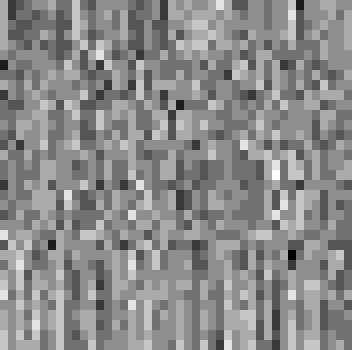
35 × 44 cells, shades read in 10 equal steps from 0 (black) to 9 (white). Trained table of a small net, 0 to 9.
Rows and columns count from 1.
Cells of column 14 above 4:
20
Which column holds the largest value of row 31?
17
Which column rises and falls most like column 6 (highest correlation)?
9
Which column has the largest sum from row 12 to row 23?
6
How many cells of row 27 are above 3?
36
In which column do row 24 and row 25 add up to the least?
7
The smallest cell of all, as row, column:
26, 37
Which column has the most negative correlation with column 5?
35
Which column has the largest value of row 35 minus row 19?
1
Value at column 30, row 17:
4
